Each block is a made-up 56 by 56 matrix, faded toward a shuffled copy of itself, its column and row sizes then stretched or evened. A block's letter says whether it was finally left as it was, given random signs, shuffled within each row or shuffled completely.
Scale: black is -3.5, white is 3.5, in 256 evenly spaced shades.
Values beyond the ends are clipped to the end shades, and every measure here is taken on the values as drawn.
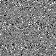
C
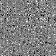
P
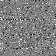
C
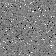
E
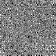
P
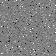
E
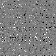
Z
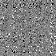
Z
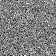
E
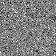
C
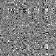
P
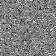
E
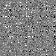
Z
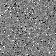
E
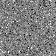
E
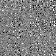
Z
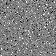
E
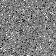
E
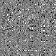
P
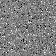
E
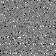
C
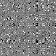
P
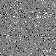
C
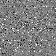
C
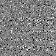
Z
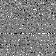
C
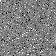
E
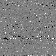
C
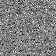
E
